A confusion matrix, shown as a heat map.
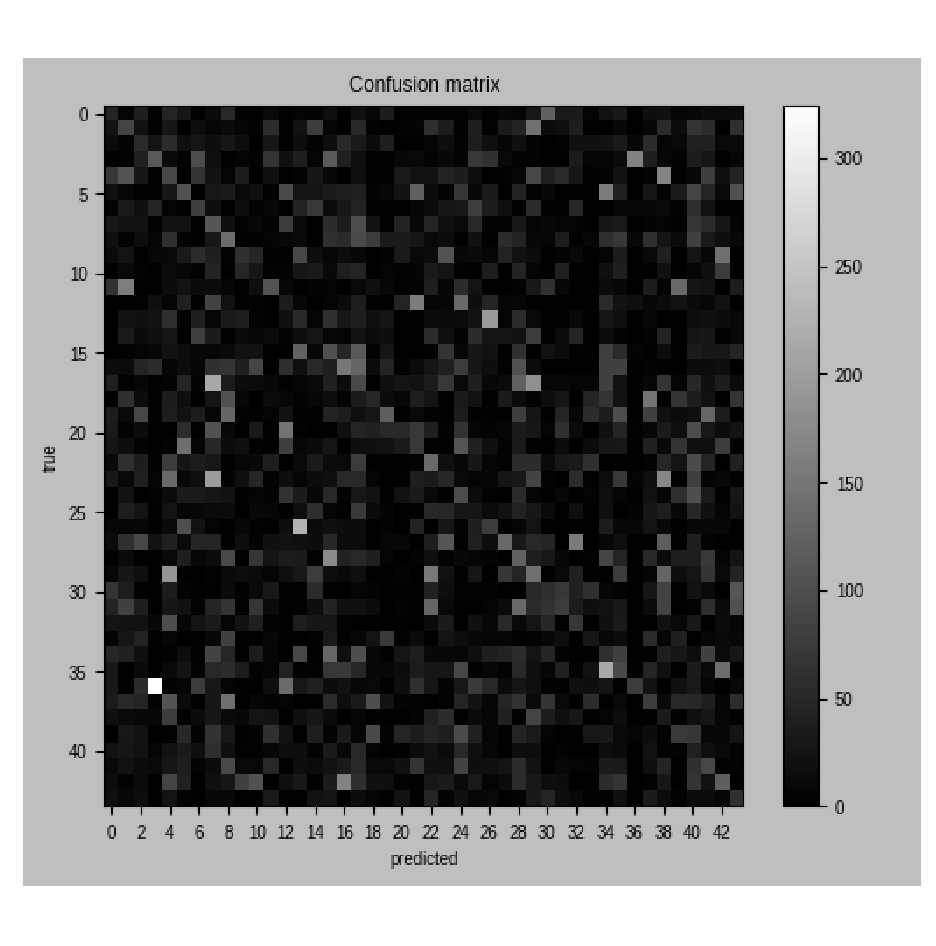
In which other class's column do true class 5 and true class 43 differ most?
34
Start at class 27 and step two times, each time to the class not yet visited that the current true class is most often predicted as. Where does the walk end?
4
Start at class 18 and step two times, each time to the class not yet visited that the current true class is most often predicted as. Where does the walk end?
8
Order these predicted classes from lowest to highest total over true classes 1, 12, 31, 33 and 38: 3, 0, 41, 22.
3, 0, 41, 22
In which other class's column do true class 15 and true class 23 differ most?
7
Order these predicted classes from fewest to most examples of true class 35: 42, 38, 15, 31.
38, 31, 15, 42
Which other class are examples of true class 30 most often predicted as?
43
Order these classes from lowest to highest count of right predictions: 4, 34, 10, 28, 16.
10, 34, 4, 28, 16
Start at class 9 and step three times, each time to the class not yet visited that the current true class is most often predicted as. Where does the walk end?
17
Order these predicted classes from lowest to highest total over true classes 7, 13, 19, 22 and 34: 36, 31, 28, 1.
36, 31, 1, 28
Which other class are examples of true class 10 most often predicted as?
42
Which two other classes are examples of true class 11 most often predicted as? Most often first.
1, 39
